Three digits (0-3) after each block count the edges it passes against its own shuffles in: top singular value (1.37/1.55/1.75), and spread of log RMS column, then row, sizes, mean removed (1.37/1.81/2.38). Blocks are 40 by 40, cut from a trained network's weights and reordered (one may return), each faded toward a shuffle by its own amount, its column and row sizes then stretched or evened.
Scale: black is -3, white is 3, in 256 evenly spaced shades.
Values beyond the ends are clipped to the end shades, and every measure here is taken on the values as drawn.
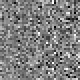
1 2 0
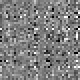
2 3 2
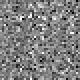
1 1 2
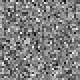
0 0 0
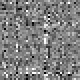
3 3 1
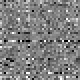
2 2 3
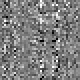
2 3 0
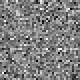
0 0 1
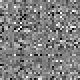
0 2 3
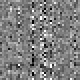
2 3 0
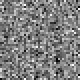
0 0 0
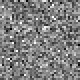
1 0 1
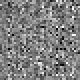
1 2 1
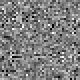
1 0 1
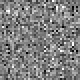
1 1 0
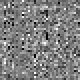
1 3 0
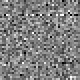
0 0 1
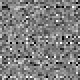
1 1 2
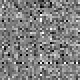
2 2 2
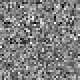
0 0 1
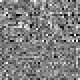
0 0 3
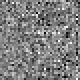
1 2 0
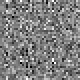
1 2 0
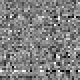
2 1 2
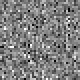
1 2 1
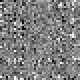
0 2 2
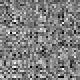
3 2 1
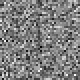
2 0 0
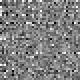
2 1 2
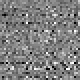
3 1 3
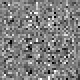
0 2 2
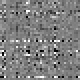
2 3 3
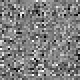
0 2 2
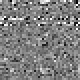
2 1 3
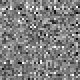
2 1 2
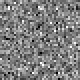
1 0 0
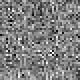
2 2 0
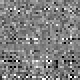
3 1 3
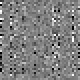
3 3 1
